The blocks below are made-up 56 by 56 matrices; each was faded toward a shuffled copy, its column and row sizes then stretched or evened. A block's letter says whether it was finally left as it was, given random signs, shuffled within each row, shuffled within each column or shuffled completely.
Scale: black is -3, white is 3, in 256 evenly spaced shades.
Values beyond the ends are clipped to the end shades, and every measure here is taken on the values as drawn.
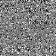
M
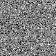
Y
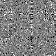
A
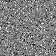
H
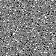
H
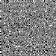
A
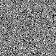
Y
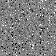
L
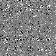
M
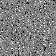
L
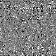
M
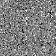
L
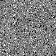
L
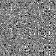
A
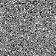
Y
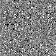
M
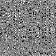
A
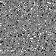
Y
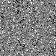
L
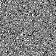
Y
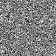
L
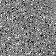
H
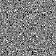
A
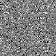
A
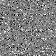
Y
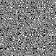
A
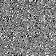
Y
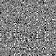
A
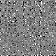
A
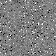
L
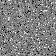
H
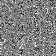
L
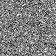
H
